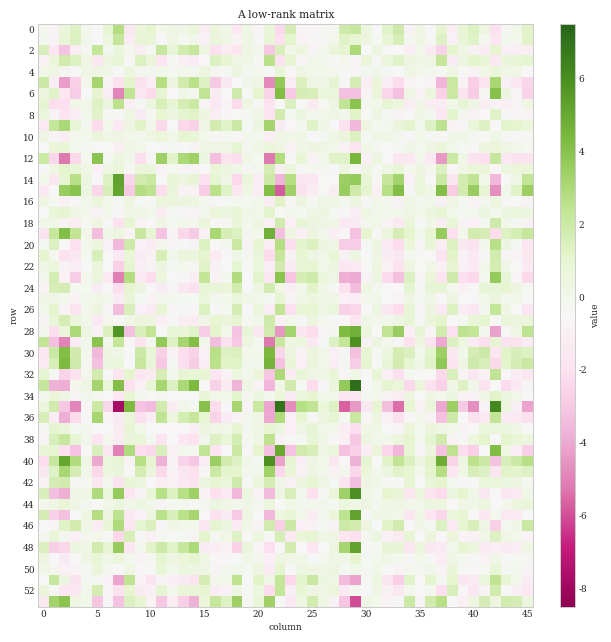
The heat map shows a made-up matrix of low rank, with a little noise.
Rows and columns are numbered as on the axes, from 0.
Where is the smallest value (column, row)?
7, 35
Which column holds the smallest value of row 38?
29
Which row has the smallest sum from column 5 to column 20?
53
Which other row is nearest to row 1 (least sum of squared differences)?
0
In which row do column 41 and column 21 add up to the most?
40
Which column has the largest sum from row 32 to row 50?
22
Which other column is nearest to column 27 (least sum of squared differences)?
31
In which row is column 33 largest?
15
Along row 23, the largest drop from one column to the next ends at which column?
23
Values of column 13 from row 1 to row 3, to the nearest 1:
0 2 -1
